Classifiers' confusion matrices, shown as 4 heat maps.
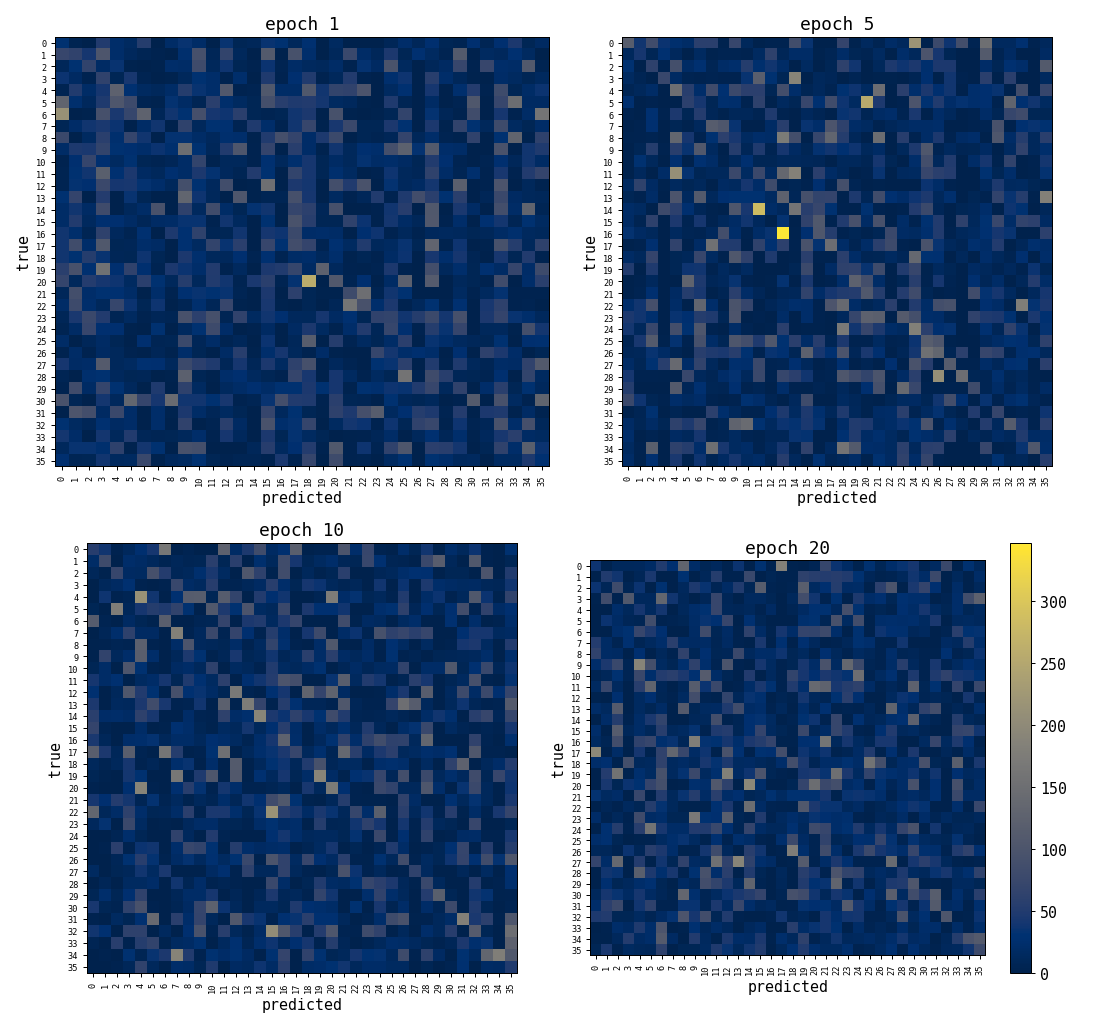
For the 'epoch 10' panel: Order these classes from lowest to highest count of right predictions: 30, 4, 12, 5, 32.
5, 30, 32, 12, 4
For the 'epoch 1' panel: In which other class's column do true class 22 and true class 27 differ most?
21
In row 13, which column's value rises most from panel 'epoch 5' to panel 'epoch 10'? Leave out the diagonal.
26
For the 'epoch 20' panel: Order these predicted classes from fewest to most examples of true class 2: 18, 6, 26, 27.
18, 6, 26, 27
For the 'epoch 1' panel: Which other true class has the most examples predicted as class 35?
6
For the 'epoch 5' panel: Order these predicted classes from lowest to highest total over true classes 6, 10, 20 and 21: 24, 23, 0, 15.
0, 23, 15, 24
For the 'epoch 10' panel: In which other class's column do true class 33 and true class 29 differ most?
35
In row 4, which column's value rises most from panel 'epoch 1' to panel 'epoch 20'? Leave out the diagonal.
23
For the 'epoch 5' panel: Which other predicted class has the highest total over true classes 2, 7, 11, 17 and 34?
4
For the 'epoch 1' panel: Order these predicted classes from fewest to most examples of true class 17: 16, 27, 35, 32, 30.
30, 16, 35, 32, 27
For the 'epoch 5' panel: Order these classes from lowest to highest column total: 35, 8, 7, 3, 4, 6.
3, 8, 7, 35, 6, 4
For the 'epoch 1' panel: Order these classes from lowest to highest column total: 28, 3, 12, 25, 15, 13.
28, 13, 12, 25, 15, 3
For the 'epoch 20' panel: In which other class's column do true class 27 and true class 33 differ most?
13
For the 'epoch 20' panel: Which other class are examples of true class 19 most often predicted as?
12
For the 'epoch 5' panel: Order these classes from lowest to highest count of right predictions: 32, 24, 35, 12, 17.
35, 12, 32, 17, 24
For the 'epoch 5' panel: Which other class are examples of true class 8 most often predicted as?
13
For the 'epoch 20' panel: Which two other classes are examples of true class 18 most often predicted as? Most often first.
25, 33
